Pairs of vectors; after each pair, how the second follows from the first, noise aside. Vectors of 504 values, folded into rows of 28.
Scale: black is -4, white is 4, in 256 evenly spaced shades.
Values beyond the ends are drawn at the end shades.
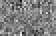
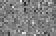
negated, partly zeroed.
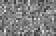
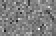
negated, partly zeroed.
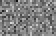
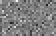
negated, partly zeroed.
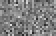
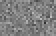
wrapped around, negated, shrunk.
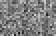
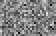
sign-scrambled.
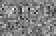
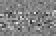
negated, partly zeroed.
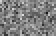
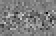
partly zeroed.
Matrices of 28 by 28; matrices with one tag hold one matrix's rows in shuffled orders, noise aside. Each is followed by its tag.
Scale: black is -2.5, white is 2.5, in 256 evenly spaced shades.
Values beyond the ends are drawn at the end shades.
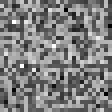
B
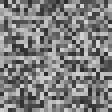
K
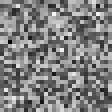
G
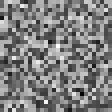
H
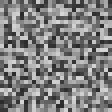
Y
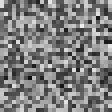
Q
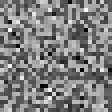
B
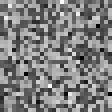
G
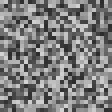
H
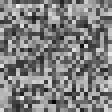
K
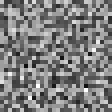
B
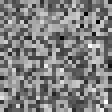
B
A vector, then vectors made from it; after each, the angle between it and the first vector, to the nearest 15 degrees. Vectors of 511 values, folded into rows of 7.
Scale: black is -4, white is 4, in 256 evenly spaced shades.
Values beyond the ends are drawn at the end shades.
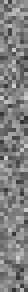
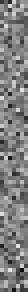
60 degrees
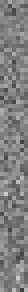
135 degrees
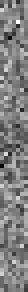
90 degrees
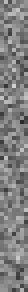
15 degrees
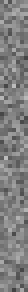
15 degrees
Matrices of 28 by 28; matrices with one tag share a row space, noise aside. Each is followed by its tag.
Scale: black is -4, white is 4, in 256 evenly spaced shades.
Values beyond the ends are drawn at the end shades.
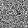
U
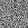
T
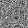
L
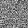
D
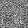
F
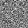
T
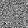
F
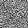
D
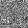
U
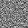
F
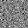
L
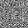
L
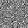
T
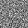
L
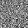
F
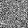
D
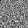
L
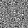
L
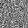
L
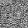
U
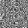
L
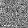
D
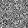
F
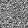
U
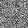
D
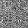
F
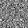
L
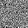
F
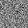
L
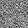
F
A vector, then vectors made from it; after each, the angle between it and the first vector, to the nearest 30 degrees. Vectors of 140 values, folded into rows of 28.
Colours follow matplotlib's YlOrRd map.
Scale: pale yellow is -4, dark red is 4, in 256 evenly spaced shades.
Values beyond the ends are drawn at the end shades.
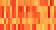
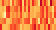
90 degrees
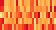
90 degrees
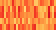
30 degrees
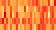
150 degrees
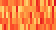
120 degrees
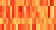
30 degrees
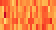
120 degrees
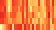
90 degrees
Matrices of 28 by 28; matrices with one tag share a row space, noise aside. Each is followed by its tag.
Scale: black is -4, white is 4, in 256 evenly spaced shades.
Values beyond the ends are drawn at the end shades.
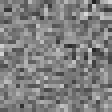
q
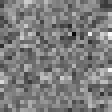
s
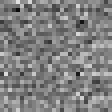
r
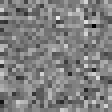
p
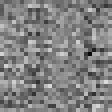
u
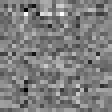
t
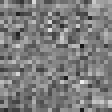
r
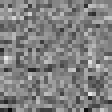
u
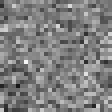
p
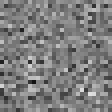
u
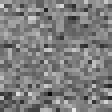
q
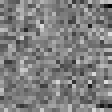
s
